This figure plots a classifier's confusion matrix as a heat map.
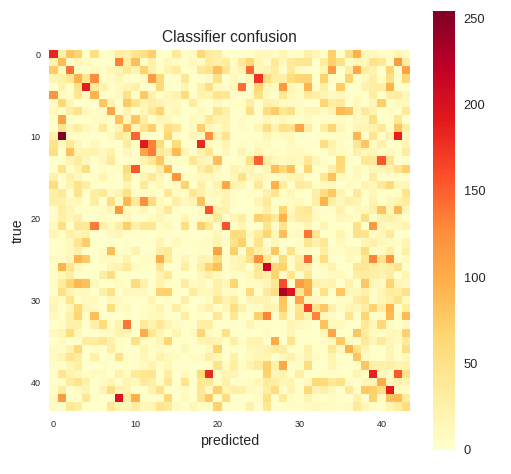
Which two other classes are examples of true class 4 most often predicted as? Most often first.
23, 28
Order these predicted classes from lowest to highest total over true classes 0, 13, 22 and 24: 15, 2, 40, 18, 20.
15, 18, 2, 40, 20
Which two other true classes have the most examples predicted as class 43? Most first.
2, 32
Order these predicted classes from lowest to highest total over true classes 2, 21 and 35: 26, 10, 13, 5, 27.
13, 26, 10, 27, 5
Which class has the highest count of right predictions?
26
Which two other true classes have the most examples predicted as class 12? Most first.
11, 3
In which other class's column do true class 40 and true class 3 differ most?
25
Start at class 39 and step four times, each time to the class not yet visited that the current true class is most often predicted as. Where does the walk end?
42
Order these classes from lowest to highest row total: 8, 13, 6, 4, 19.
8, 6, 19, 13, 4
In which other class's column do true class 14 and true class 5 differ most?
10
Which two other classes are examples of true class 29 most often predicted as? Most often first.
28, 31
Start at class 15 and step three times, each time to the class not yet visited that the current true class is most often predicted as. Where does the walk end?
18
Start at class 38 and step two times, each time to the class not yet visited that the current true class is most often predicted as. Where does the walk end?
30
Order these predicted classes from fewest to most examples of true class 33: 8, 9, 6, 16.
16, 8, 6, 9
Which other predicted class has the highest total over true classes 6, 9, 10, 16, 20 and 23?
1
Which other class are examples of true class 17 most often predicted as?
34
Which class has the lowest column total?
17
